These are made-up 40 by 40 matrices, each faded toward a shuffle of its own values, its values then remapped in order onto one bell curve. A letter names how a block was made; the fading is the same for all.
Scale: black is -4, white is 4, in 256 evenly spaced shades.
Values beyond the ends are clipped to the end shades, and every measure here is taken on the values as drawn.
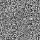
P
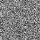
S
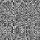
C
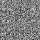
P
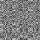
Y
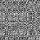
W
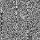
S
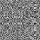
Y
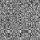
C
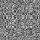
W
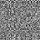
C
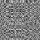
W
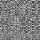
Y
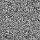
P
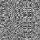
C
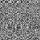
Y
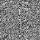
S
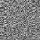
C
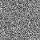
P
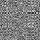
W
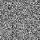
P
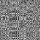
W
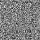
P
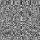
C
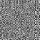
C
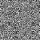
P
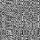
C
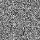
S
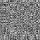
Y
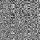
C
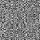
C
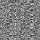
C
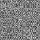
C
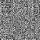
P
